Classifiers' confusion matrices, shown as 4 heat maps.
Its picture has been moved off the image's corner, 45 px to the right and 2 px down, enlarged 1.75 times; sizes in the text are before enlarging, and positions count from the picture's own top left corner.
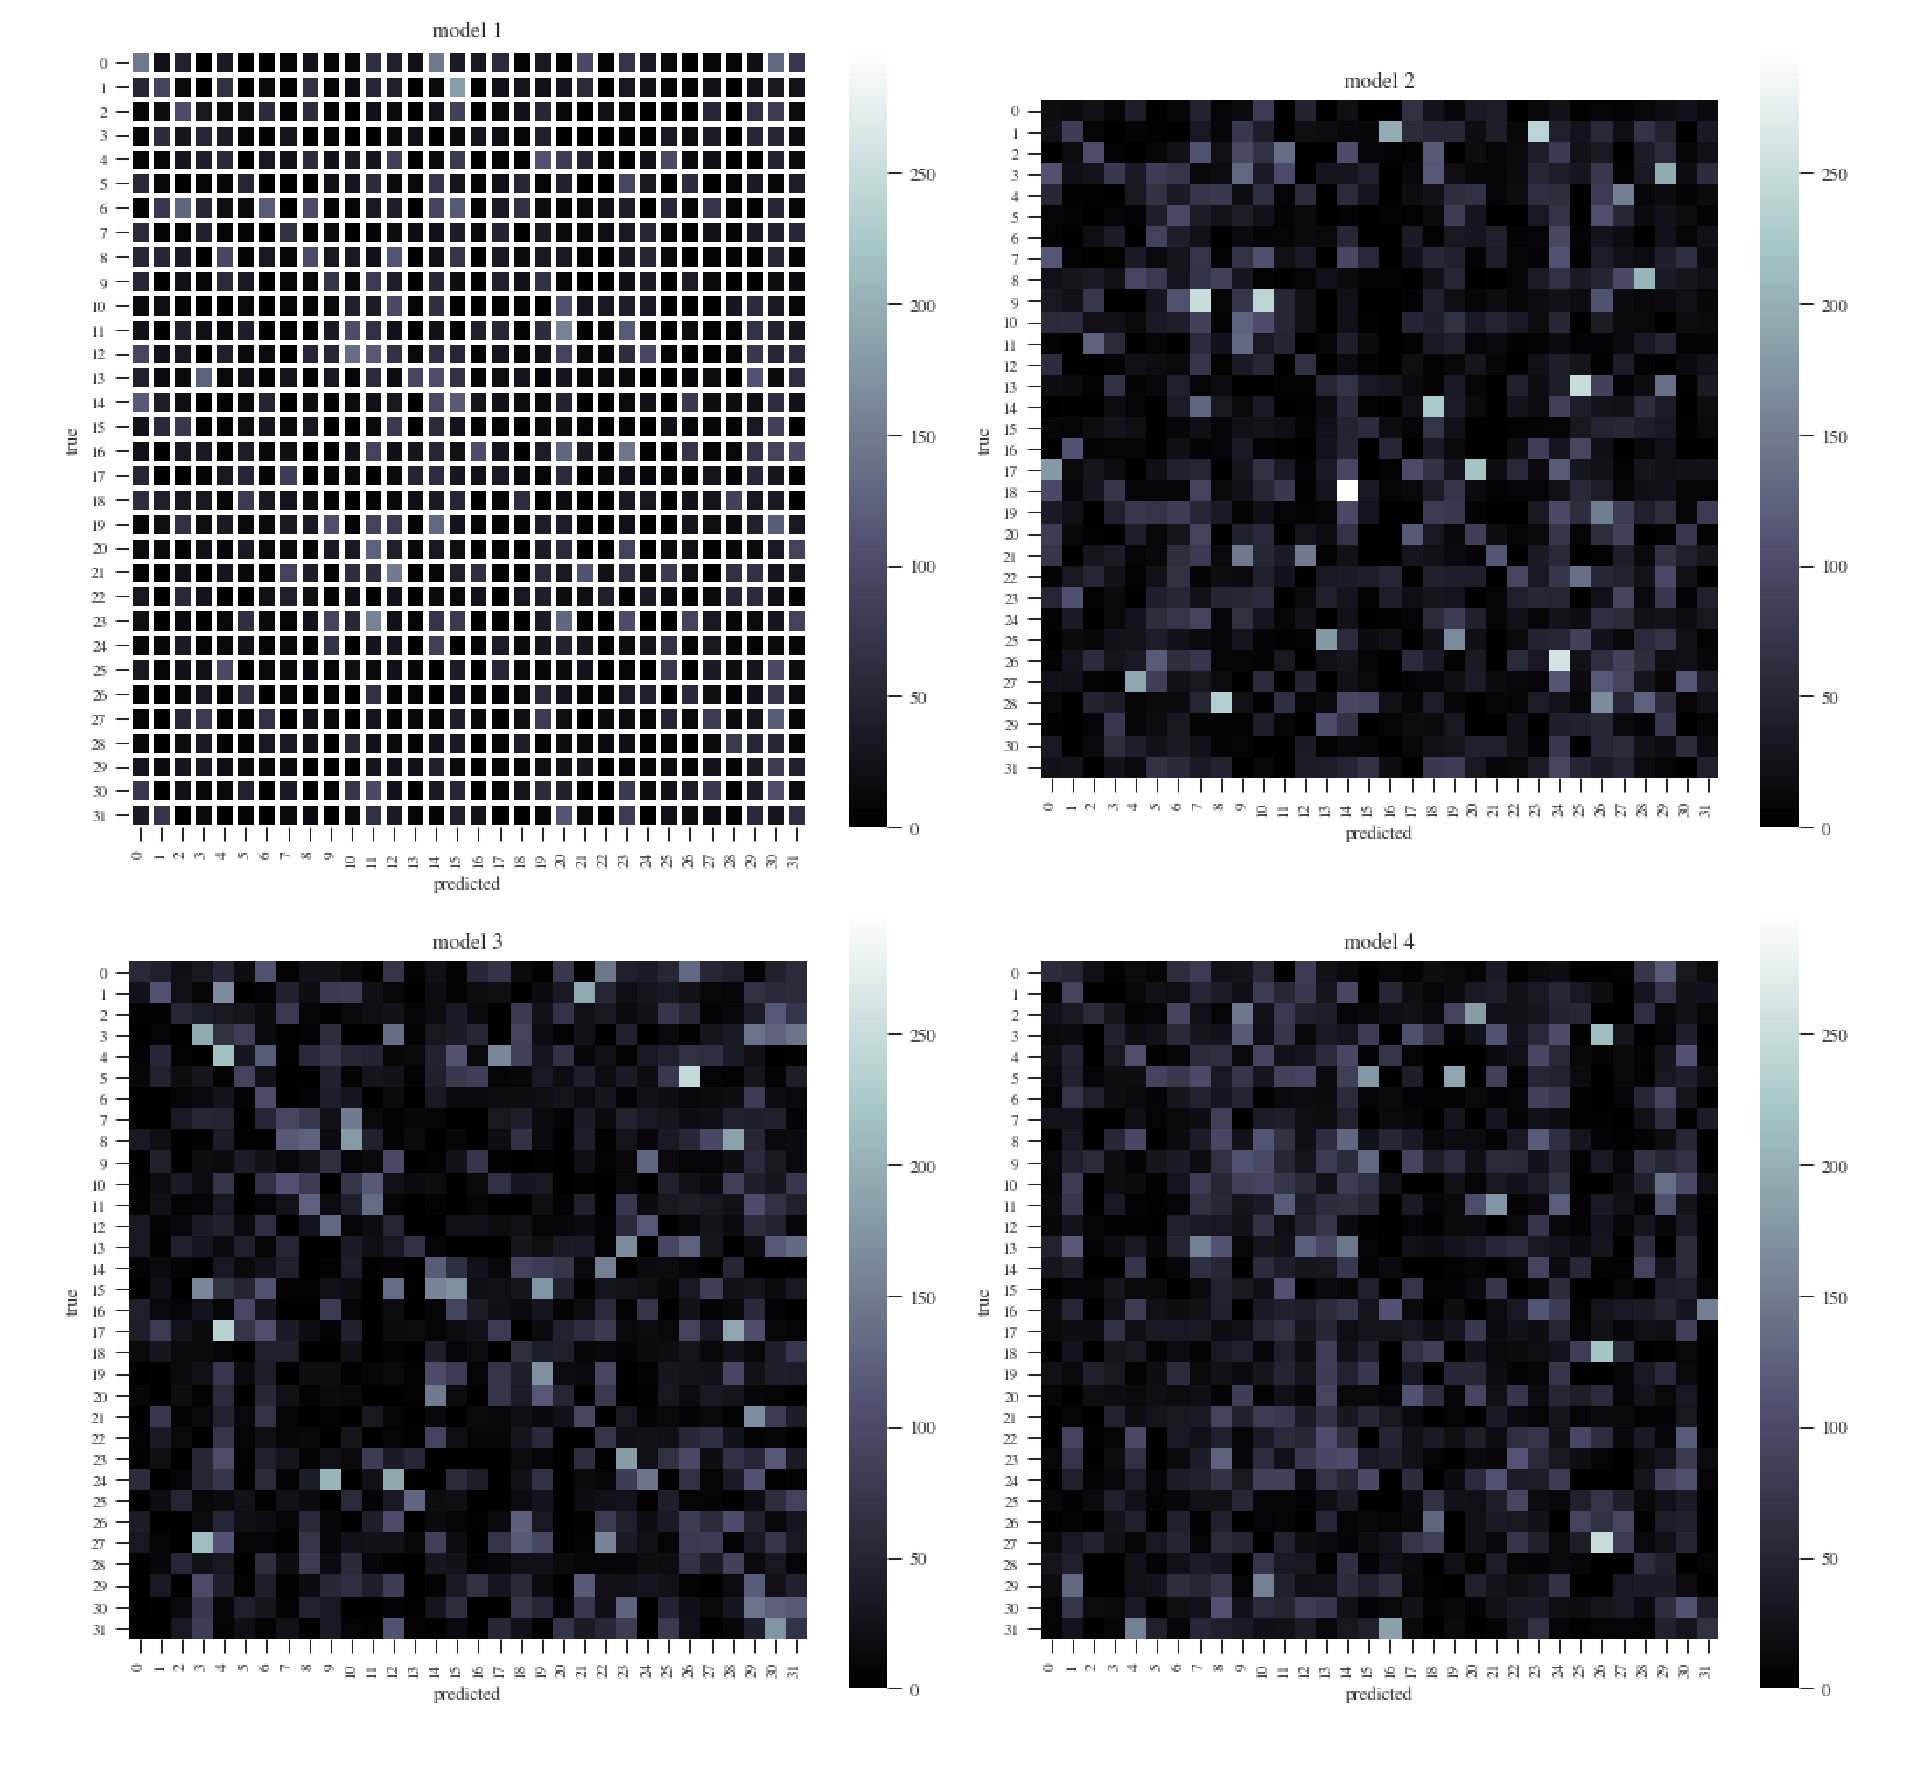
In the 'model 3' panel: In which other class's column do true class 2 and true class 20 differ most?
14
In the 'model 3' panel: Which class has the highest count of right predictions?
4
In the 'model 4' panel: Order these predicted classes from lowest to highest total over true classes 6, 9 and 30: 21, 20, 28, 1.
20, 21, 28, 1
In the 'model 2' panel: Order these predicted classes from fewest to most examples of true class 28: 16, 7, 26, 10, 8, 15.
10, 16, 7, 15, 26, 8
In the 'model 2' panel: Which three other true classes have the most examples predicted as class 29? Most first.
3, 13, 22
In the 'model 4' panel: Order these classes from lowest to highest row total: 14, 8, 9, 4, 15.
15, 14, 4, 8, 9
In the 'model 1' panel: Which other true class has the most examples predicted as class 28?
18
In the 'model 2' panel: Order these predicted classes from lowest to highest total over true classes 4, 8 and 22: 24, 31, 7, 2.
31, 2, 7, 24
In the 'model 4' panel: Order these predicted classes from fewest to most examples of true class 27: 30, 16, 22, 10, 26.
10, 16, 30, 22, 26
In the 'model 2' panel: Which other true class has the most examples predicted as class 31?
19
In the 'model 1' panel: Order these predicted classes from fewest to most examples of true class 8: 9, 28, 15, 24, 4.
28, 9, 24, 15, 4
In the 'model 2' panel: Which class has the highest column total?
24
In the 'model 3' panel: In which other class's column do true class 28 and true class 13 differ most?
23
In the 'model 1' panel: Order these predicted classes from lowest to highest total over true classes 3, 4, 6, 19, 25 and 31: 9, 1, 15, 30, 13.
13, 9, 1, 15, 30
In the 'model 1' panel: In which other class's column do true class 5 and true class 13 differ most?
3
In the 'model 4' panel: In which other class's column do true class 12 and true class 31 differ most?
16
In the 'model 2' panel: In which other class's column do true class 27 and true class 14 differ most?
18
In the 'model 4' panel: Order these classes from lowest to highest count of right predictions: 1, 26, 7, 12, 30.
7, 12, 26, 1, 30
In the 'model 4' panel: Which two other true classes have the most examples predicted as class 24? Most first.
11, 3
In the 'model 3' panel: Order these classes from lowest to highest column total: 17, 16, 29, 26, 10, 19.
16, 17, 10, 19, 26, 29
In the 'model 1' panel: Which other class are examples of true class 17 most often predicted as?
7
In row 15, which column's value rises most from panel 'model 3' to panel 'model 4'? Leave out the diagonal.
11
